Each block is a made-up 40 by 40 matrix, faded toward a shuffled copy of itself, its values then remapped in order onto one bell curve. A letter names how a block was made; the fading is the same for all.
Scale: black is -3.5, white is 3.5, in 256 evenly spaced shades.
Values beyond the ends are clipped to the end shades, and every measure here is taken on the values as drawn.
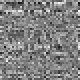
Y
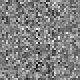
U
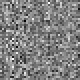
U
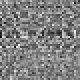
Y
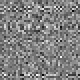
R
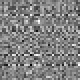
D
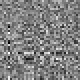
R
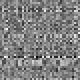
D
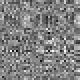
Y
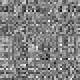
Y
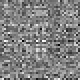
R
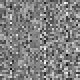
U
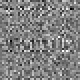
Y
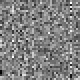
U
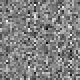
U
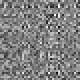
Y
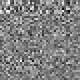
R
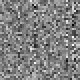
U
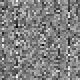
U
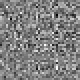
R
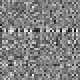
Y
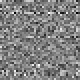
R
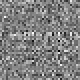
Y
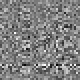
Y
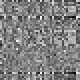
D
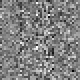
U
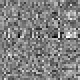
R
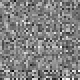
Y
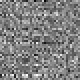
R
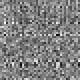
R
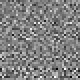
R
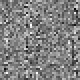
U
